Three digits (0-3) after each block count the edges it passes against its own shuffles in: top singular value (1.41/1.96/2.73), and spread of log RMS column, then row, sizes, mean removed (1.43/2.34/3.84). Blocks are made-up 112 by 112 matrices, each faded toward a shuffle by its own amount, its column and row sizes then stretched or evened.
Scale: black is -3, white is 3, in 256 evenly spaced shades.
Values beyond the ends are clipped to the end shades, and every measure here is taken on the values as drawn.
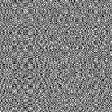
3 0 1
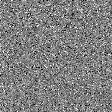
1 0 1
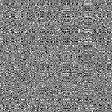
3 0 2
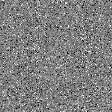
0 1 1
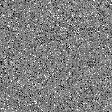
1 1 0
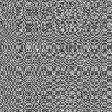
3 1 0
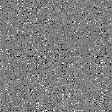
1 2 2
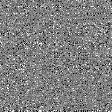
1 1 2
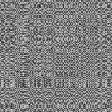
3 2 0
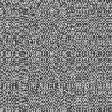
3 0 1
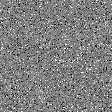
0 0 1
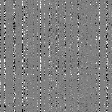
2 3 1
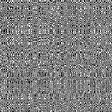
3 2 2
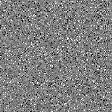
2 1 1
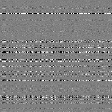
3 1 3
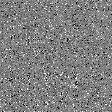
0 1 1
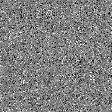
1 1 1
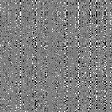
3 3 1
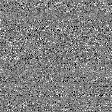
0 0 2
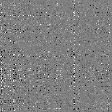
2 2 2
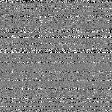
1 1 3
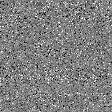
0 0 1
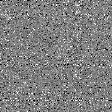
1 1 2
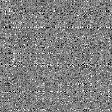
2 1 2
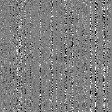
2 3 0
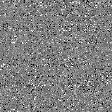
0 1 2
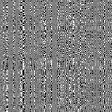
3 3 0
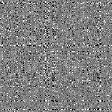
2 2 2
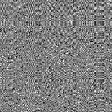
3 1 0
